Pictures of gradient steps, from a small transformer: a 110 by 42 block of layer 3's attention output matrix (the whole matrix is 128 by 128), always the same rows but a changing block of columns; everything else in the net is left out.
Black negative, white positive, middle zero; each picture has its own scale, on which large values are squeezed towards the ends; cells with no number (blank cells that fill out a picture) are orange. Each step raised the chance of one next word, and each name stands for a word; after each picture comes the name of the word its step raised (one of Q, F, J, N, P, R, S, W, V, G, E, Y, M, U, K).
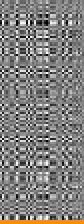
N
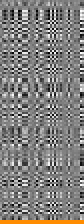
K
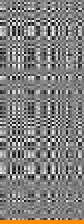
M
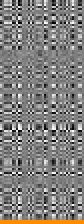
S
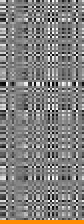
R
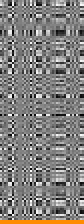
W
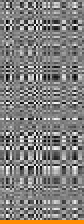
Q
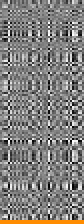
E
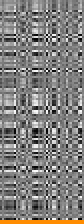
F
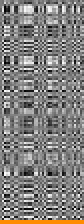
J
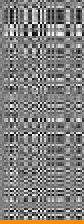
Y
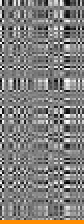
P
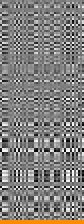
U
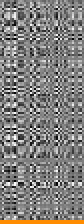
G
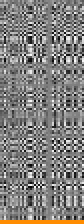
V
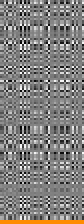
P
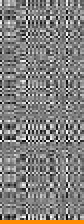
S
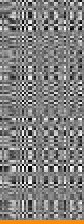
Q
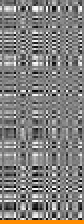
J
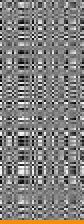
Q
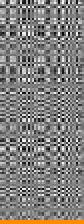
Y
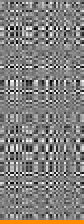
P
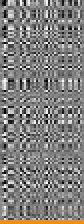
P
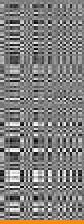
U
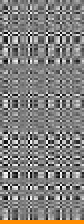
V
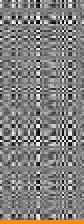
S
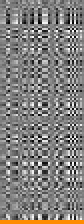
N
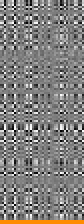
S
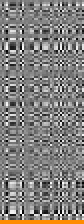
W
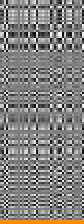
Y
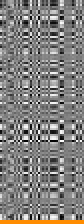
S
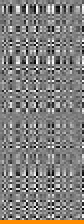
J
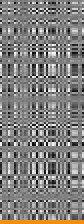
M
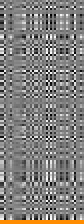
N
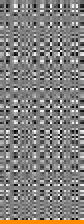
F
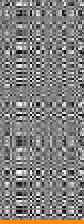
W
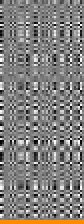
E
